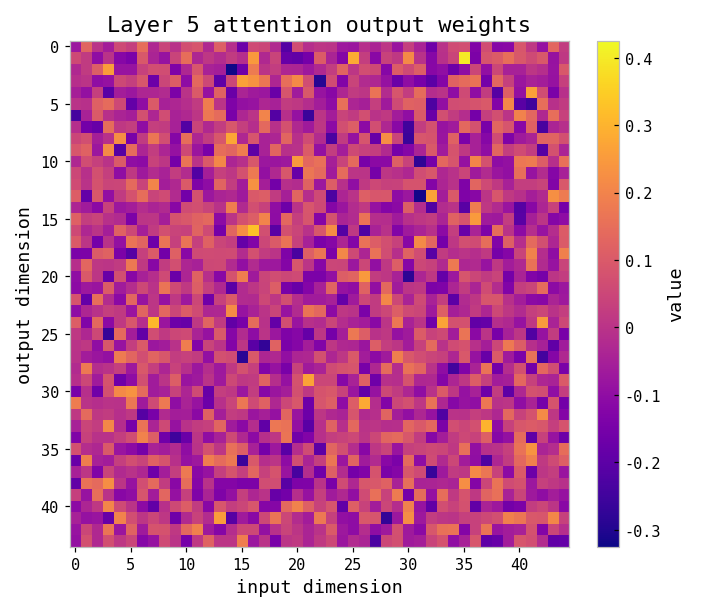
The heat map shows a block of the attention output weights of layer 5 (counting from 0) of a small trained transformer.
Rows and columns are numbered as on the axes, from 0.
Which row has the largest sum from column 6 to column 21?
3
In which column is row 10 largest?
20
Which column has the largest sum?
16
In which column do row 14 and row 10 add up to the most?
36
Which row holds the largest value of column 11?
42
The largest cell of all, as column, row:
35, 1
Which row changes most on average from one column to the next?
8
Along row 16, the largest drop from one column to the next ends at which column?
24
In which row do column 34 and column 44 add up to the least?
28
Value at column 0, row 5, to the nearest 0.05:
0
